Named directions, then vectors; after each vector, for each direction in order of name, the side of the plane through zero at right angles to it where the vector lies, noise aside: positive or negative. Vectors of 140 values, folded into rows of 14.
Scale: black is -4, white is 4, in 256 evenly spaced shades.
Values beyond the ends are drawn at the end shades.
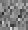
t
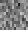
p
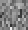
negative, positive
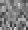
negative, positive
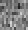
positive, negative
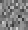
positive, positive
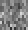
positive, negative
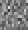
negative, negative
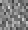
negative, negative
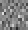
negative, negative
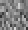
negative, positive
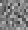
positive, positive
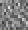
negative, negative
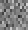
positive, positive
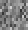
negative, positive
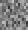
positive, positive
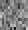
positive, negative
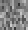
positive, negative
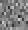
positive, positive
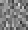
negative, negative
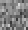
negative, positive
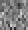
positive, negative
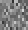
negative, negative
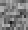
negative, positive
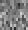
positive, negative
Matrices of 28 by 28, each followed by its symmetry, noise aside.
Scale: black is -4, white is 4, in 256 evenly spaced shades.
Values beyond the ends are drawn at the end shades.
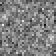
same after a half turn.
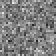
symmetric.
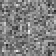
mirrored top to bottom.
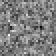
mirrored top to bottom.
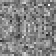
mirrored top to bottom.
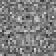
mirrored left to right.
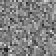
symmetric across the other diagonal.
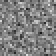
antisymmetric.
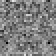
mirrored left to right.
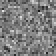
symmetric across the other diagonal.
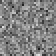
no symmetry.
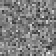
no symmetry.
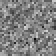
symmetric.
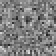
mirrored left to right.
